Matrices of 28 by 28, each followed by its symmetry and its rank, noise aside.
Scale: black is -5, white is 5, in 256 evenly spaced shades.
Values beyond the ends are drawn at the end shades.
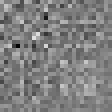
symmetric, rank four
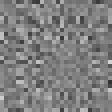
antisymmetric, rank four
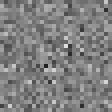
antisymmetric, rank six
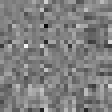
antisymmetric, rank four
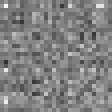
symmetric, rank four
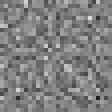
symmetric, rank six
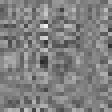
no symmetry, rank three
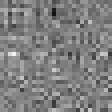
antisymmetric, rank six
